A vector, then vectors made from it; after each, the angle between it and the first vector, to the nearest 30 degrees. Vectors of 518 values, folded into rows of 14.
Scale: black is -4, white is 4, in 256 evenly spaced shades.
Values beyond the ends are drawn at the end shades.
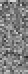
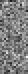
150 degrees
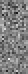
90 degrees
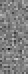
120 degrees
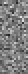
120 degrees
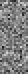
150 degrees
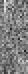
90 degrees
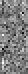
90 degrees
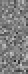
120 degrees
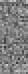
60 degrees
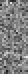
150 degrees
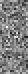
60 degrees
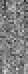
90 degrees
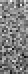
60 degrees
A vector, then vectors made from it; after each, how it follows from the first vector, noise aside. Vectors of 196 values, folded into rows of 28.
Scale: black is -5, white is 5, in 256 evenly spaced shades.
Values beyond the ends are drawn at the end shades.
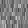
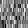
negated, scaled up.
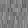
reversed, negated, shrunk.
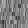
negated.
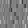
reversed, negated, partly zeroed.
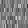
copied.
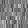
copied.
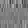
reversed, negated, partly zeroed.
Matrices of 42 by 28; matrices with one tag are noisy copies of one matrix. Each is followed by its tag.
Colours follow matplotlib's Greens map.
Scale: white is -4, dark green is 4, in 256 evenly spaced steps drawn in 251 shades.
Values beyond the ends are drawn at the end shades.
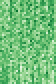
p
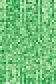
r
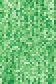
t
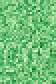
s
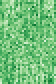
t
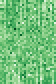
r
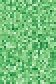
s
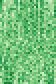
t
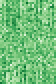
r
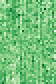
r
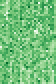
p
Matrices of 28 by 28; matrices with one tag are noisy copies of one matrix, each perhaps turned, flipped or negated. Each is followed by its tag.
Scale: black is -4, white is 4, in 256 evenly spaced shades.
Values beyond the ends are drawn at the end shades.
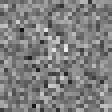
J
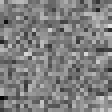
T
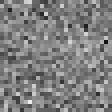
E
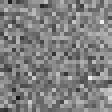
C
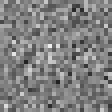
J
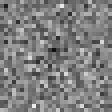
J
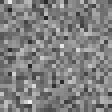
E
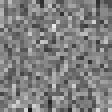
T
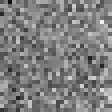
C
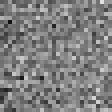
C
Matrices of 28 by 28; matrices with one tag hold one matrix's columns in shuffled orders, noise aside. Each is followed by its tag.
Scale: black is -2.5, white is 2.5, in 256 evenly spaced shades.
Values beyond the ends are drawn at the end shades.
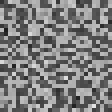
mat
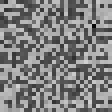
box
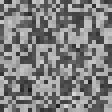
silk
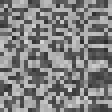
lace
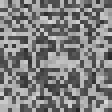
lace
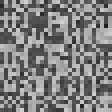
silk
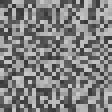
mat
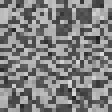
mat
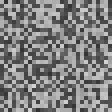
box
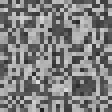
silk
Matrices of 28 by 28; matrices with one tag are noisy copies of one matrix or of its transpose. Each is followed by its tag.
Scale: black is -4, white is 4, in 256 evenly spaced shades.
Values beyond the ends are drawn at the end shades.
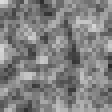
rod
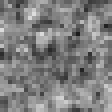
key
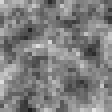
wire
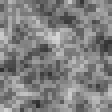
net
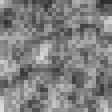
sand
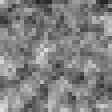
sand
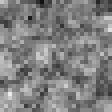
sand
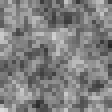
net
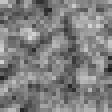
rod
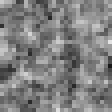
rod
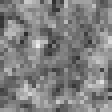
key
